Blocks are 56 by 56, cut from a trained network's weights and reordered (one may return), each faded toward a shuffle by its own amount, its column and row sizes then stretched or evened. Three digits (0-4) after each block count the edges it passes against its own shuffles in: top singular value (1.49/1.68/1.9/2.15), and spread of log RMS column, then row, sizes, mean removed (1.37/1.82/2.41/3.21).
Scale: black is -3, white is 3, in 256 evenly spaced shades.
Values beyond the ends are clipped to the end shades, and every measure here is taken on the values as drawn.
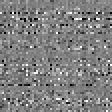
0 0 4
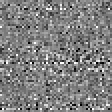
0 1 3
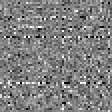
1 2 3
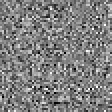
3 0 2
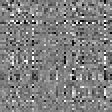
4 3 4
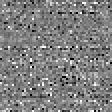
0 1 3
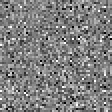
0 2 2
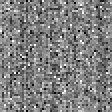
1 0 0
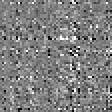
2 3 3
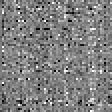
0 2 3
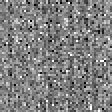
0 0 0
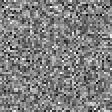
1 0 1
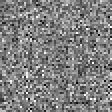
0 1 1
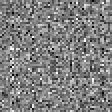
1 2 0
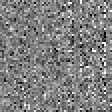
0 3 0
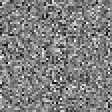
0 2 0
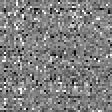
0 1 1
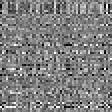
4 0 4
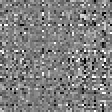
1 3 3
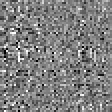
1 2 3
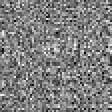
2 2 1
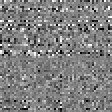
1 2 4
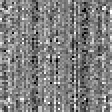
4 3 1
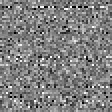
0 1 3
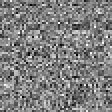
2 0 2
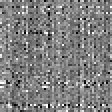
2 1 3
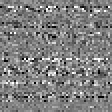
1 0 4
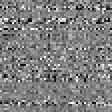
1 1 4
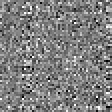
2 2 1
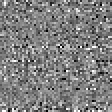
0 1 3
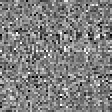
1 1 2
